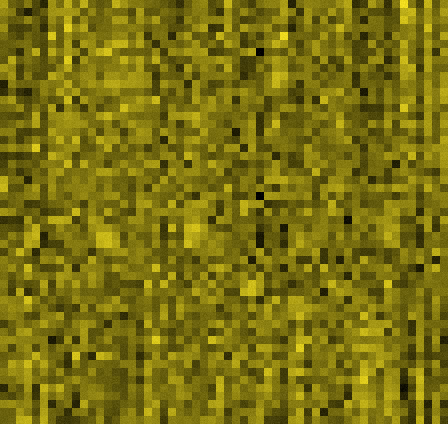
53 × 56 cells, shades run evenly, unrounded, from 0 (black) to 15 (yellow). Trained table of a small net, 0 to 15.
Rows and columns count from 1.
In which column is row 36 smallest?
37
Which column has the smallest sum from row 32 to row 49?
51
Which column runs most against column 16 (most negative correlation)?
46
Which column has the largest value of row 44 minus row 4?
38
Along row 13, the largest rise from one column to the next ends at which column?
41
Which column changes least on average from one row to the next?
26
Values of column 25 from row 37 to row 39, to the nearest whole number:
11 6 8
